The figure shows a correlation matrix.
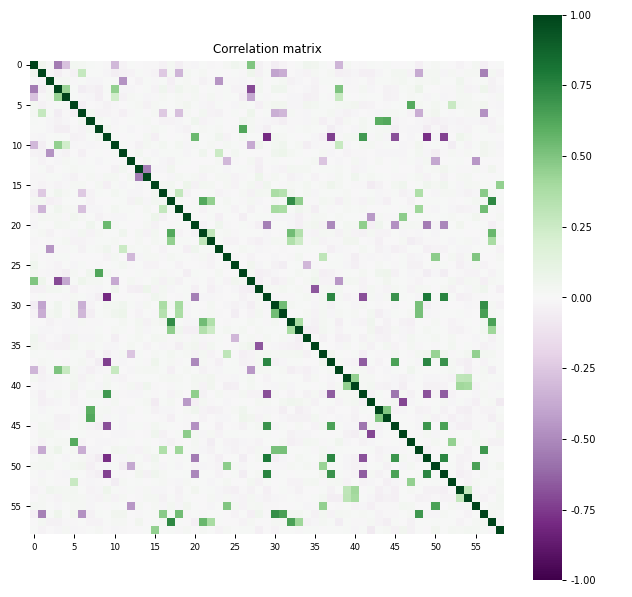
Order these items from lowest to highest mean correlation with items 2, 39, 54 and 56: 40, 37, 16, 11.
11, 37, 16, 40
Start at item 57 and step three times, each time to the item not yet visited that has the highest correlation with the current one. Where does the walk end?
21
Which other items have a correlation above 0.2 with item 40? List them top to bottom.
39, 53, 54
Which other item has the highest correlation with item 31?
56
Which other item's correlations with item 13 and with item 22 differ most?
14
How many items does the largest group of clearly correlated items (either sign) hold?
8
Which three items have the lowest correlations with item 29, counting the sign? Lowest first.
9, 41, 20
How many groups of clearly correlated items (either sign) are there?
15
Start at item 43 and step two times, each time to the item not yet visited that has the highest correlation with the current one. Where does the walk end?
44
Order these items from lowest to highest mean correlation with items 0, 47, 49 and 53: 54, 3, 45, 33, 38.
3, 38, 33, 54, 45
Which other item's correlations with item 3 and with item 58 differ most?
27
